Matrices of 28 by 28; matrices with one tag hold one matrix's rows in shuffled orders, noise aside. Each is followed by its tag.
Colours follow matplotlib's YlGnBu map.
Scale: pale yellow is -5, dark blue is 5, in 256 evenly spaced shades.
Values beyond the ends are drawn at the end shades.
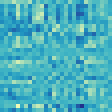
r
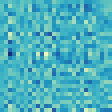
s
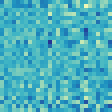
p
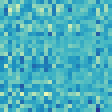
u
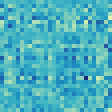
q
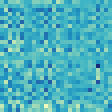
u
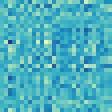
s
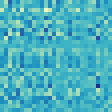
u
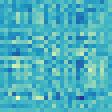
r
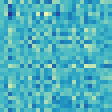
s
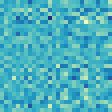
p
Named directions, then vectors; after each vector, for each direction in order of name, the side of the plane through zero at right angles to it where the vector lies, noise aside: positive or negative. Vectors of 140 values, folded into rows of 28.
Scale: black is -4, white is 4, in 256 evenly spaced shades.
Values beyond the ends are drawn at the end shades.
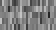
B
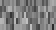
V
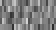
negative, positive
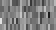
positive, positive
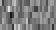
negative, positive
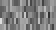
positive, positive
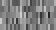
positive, positive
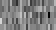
positive, positive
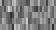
negative, positive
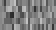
negative, positive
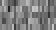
positive, negative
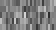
positive, positive
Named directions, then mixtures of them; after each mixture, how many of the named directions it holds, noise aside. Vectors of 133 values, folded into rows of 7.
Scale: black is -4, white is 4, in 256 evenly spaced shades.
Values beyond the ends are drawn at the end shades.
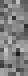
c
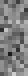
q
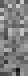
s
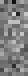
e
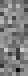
three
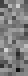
two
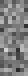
three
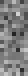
four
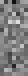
two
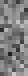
one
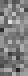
four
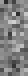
one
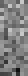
one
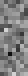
one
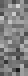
four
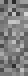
one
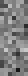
two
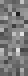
four
